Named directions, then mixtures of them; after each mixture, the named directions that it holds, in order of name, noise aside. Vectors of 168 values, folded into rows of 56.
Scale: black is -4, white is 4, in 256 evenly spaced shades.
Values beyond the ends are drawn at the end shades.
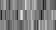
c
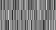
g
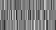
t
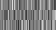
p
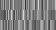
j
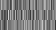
j, p, t.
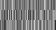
p, t.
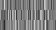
t.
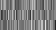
c, j, t.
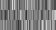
c, p.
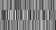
j, t.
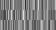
j.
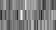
c.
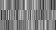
c, g, t.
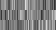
c, g, p.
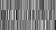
c, j, t.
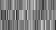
c, j, t.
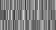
j.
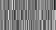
g, p.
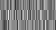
g, j, t.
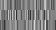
t.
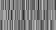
j.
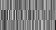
j, p, t.
